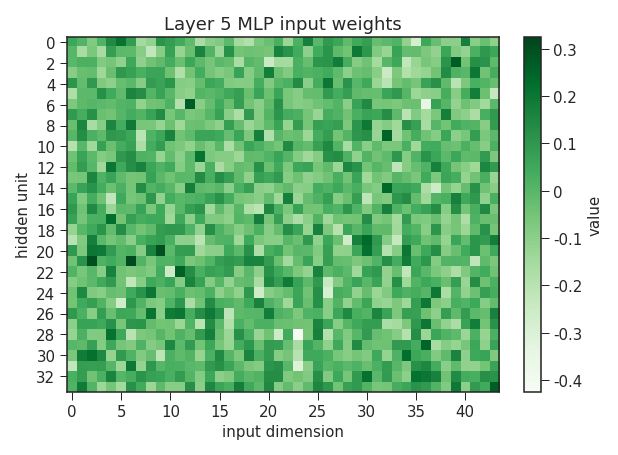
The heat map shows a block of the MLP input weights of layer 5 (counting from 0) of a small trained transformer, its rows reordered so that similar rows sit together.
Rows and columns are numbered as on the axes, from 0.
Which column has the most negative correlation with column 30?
33
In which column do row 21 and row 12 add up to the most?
6
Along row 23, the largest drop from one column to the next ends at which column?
26
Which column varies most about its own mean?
36
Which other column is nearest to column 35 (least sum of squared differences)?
14
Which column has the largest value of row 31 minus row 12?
15
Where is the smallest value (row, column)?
28, 23
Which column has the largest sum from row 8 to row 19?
29
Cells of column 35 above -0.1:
29
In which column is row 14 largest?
32
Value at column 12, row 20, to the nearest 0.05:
0.1
